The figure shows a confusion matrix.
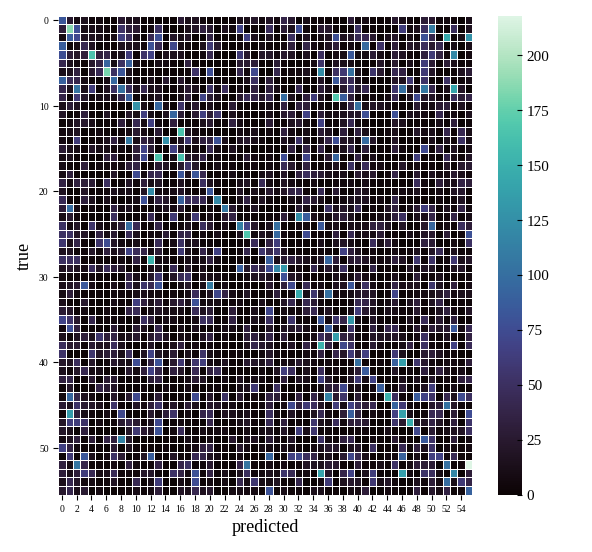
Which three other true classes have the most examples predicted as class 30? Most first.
29, 9, 16
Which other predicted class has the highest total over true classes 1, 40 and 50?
46
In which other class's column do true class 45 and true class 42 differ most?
52
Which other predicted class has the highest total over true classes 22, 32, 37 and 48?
36
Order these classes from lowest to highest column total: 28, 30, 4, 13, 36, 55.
4, 36, 30, 28, 55, 13
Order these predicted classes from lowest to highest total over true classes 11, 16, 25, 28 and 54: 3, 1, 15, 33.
3, 15, 1, 33
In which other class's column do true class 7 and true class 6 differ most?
35
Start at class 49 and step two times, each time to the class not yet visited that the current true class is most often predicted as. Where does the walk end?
53
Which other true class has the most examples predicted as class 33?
23
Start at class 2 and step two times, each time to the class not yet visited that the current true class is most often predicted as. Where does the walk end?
55
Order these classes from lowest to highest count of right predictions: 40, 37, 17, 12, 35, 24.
17, 12, 35, 40, 24, 37
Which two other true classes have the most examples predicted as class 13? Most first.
16, 10
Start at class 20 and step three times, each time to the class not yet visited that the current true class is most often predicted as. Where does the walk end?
39
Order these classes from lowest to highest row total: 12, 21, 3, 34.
12, 34, 21, 3
